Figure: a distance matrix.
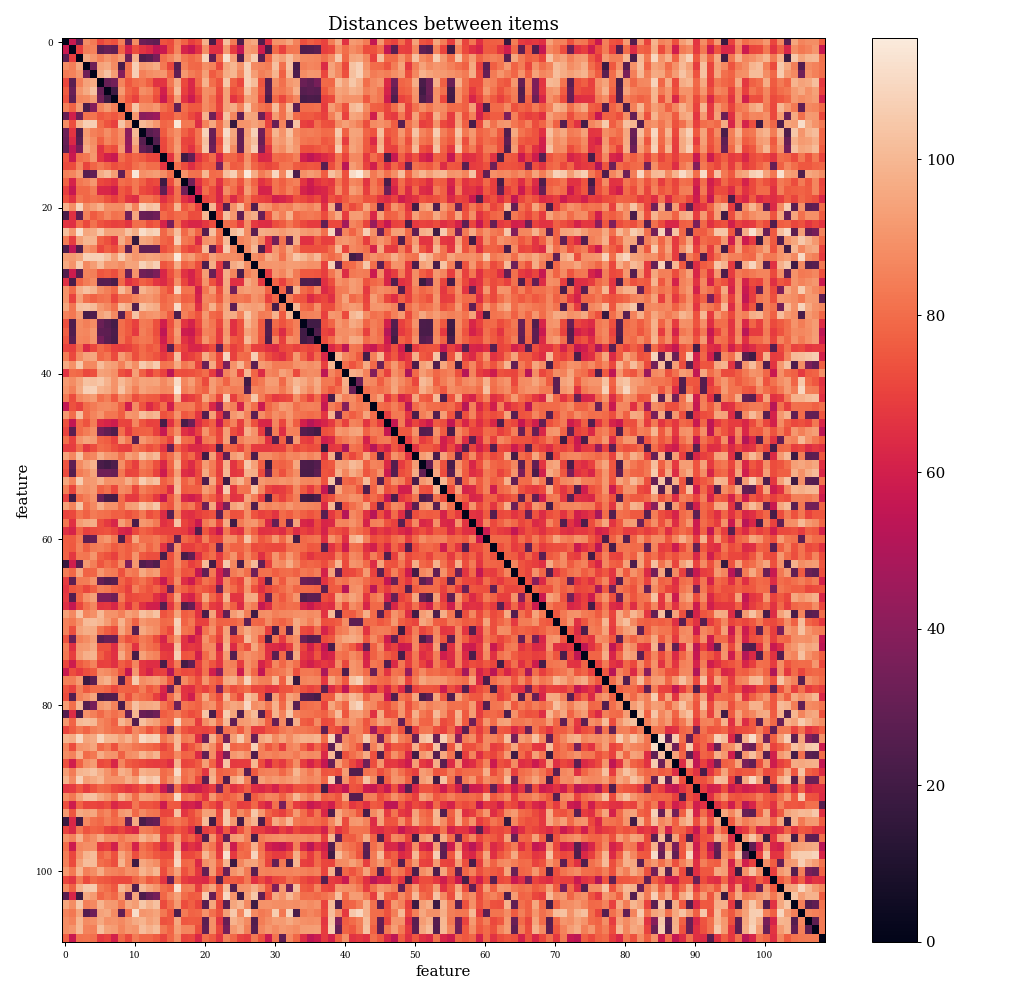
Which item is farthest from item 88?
16
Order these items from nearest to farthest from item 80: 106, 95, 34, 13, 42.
95, 34, 106, 13, 42
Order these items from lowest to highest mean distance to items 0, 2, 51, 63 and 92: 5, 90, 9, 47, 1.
9, 1, 47, 5, 90
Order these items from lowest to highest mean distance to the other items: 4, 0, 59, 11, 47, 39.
59, 47, 0, 39, 11, 4
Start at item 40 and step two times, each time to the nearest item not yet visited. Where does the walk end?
44
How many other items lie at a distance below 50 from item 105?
8
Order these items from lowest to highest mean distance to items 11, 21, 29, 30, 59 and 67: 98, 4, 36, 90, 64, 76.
36, 90, 76, 98, 64, 4
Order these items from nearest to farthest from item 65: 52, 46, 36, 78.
36, 52, 46, 78
